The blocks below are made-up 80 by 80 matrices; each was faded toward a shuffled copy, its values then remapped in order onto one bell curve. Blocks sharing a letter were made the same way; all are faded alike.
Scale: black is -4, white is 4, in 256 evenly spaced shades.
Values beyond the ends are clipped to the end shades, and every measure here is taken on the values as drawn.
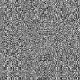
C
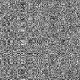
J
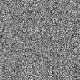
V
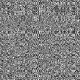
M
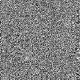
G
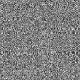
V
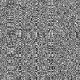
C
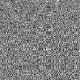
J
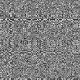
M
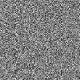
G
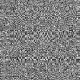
J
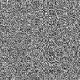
V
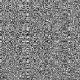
M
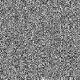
G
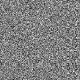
G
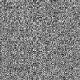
V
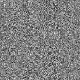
G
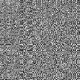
M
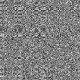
J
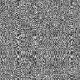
C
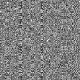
C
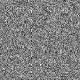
G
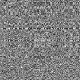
J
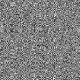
M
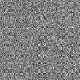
M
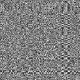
M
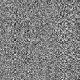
V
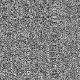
G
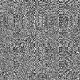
C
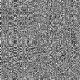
C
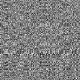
M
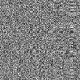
V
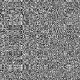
M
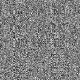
G
